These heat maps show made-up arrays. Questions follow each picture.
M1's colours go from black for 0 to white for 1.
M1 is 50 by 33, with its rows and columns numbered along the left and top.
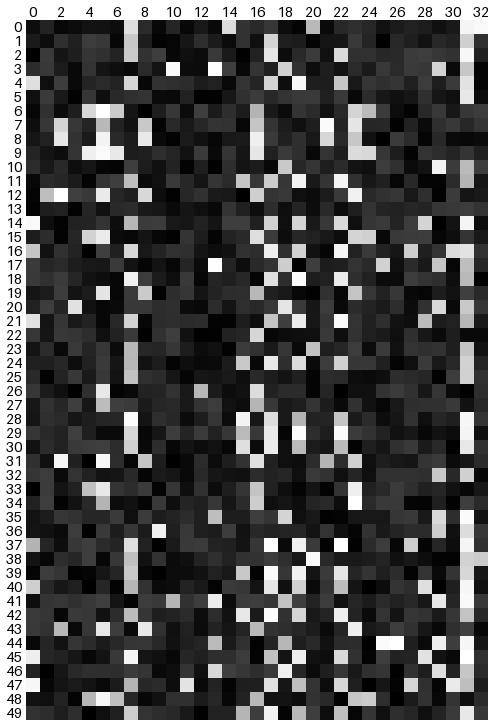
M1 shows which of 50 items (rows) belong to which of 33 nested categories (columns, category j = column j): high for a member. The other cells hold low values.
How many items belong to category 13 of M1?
6
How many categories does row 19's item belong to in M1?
4
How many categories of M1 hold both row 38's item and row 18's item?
2
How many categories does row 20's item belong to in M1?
4
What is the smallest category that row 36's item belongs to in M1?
9
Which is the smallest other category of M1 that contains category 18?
29
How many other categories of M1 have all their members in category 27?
2
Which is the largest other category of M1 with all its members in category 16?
5
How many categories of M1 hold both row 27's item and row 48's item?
2
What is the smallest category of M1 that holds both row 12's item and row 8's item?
2
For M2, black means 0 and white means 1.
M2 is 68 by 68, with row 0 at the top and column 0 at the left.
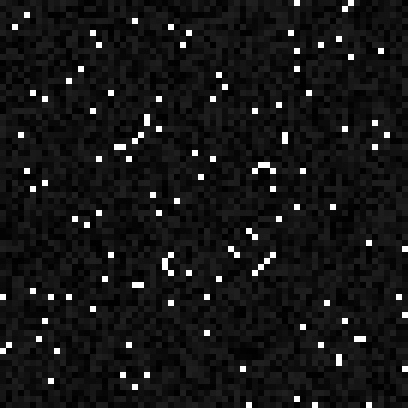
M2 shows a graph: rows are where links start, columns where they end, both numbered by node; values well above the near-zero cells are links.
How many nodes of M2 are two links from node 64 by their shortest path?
3
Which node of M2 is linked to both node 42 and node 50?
node 28
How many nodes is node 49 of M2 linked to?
5
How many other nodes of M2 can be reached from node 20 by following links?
3
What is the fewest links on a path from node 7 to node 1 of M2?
3
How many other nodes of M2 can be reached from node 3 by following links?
4
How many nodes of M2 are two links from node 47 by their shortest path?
2
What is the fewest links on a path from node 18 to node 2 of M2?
4
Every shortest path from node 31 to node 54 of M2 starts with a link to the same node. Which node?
node 45
